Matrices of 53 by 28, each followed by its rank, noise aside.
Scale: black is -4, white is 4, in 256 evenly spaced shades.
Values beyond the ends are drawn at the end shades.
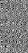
six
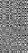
four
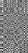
three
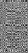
four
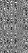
four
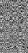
six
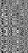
three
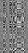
three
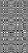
two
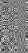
three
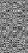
four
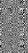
three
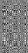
three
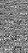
six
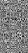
six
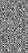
six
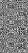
six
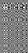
two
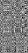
six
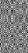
three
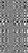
two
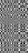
two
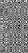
three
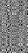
three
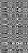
two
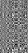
three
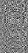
six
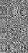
six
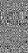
six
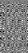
three
